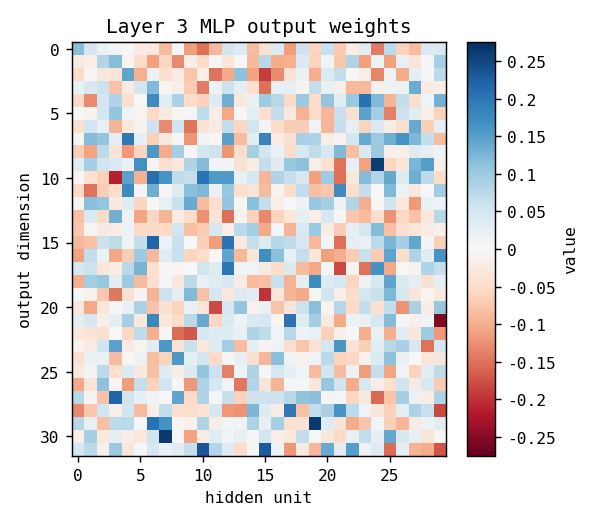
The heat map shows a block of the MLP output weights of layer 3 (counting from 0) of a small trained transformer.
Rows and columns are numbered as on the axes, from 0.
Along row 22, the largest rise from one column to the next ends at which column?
10
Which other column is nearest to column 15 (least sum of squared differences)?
22
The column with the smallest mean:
0
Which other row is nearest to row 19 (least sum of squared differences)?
24
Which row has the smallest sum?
13
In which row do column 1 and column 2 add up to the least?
11
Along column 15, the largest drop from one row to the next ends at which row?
2
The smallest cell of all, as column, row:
29, 21
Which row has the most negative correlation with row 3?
31
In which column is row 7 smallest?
9
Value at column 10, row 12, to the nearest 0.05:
-0.1
